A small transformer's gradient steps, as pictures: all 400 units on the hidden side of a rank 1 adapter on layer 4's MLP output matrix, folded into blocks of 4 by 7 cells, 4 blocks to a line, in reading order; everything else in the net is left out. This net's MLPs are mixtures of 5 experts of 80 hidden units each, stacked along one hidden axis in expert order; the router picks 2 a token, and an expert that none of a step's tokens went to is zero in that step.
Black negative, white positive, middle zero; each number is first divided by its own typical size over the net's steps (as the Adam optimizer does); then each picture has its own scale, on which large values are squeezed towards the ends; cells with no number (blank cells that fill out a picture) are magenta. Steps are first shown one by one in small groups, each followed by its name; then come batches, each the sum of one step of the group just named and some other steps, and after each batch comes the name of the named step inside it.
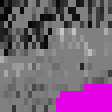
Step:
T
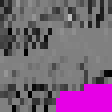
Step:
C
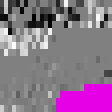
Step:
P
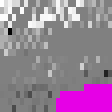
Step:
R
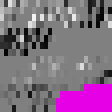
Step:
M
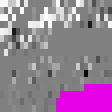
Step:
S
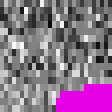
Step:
P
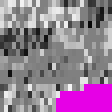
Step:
M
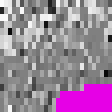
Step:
R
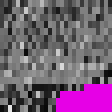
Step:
C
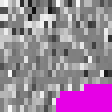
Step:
S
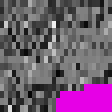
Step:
C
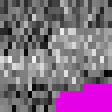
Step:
C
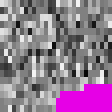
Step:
S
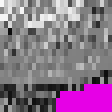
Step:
R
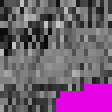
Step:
T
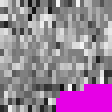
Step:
S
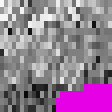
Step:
R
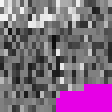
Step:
R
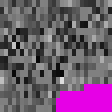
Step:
P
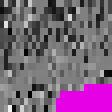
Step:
C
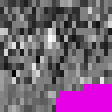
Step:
P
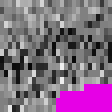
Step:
M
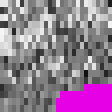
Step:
S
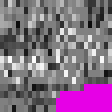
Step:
M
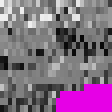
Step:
R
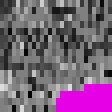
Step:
C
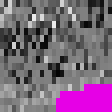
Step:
M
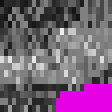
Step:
T
